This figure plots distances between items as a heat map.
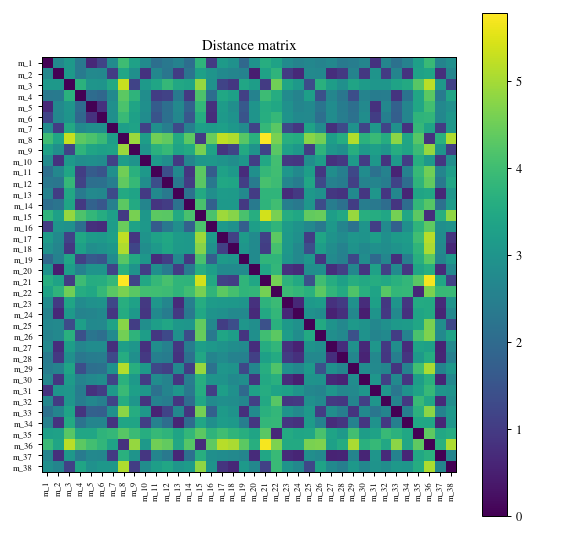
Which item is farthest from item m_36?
m_21
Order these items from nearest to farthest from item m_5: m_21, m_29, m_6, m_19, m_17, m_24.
m_6, m_19, m_29, m_24, m_17, m_21
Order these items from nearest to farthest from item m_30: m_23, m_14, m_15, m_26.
m_23, m_14, m_26, m_15
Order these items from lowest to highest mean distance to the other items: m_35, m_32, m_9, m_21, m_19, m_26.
m_32, m_19, m_26, m_9, m_21, m_35
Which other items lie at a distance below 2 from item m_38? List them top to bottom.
m_3, m_9, m_17, m_18, m_21, m_25
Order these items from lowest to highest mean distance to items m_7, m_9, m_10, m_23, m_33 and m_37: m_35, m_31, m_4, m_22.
m_4, m_31, m_35, m_22
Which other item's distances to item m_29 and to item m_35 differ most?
m_22
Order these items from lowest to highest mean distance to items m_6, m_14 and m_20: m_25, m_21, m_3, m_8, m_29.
m_29, m_25, m_3, m_21, m_8
